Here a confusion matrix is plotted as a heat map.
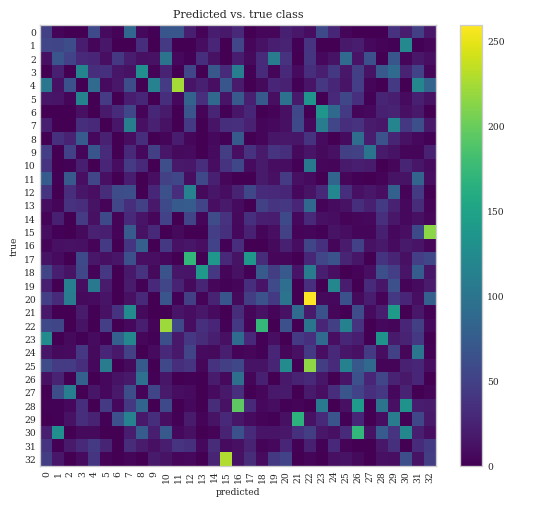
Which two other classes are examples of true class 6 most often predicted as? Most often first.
23, 24
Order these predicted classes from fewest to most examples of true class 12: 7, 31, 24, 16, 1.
1, 16, 31, 7, 24
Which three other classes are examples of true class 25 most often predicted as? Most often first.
22, 20, 5
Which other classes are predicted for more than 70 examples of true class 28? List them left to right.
8, 16, 23, 26, 30
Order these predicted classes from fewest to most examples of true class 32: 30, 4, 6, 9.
6, 9, 4, 30
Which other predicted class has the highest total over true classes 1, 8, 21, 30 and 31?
26
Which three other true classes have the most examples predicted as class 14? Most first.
17, 5, 3
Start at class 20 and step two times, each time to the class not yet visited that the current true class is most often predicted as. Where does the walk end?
10
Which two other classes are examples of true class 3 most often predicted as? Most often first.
8, 16
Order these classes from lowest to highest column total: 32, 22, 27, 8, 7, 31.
27, 32, 8, 31, 7, 22
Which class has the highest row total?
25
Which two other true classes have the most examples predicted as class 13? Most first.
18, 11
